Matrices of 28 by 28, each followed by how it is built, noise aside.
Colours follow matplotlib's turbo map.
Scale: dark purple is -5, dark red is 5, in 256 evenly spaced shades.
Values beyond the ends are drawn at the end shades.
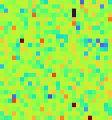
sparse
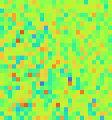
lower triangular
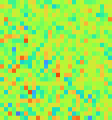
lower triangular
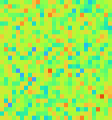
Hankel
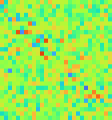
banded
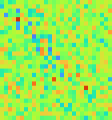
banded
